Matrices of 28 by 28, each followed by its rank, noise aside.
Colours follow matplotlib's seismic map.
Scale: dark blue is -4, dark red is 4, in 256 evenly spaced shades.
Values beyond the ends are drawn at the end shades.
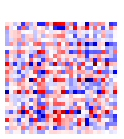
four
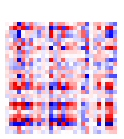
two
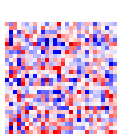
six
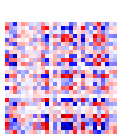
two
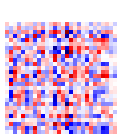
three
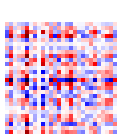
two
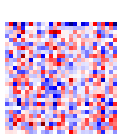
six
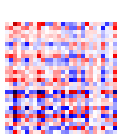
two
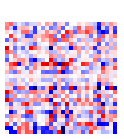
four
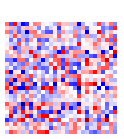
six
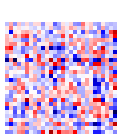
six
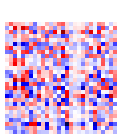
four
